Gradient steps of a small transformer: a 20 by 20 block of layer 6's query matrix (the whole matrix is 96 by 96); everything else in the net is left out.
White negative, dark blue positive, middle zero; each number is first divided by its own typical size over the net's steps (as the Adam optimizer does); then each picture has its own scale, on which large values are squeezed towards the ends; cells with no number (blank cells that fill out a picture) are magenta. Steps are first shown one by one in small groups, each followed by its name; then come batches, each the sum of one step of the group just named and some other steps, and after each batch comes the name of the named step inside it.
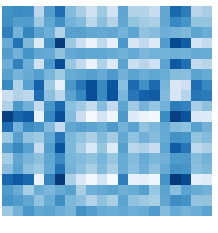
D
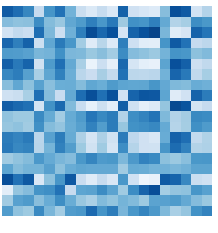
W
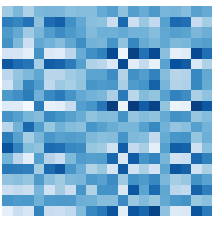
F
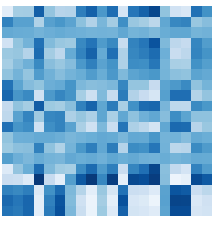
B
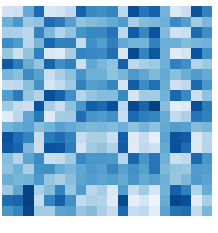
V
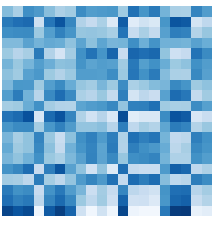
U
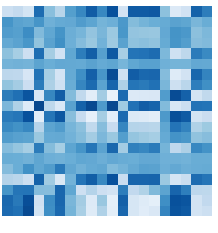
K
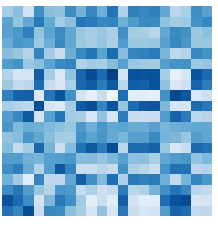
K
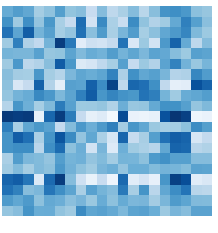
D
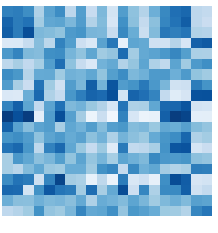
D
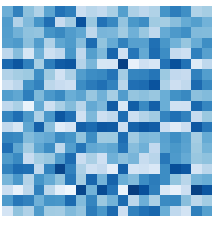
F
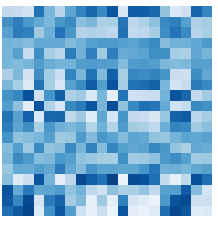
K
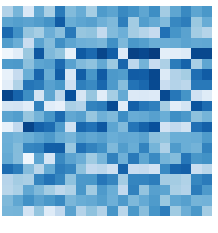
F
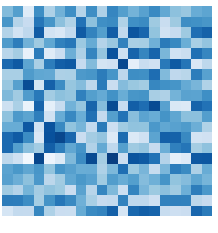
F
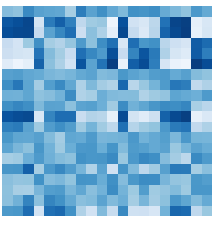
U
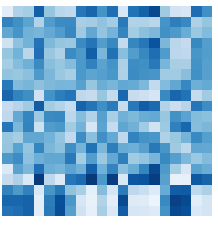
B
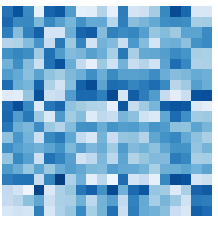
D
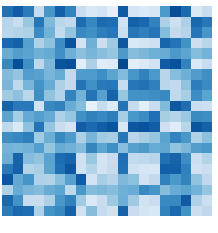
W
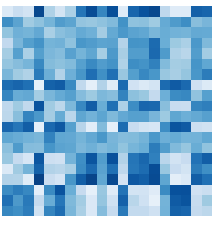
B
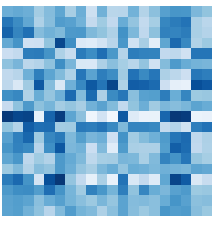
D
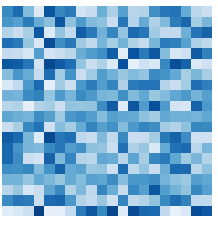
F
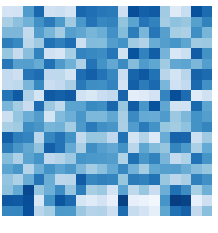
V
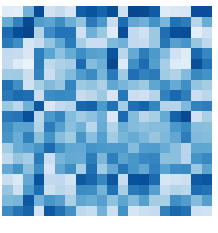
K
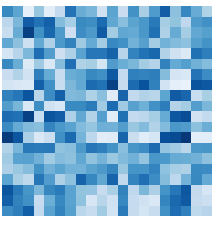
K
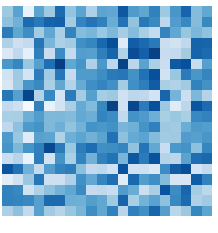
F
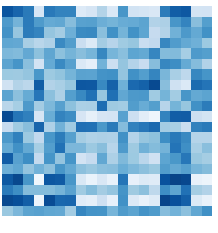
D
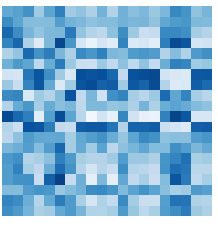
D
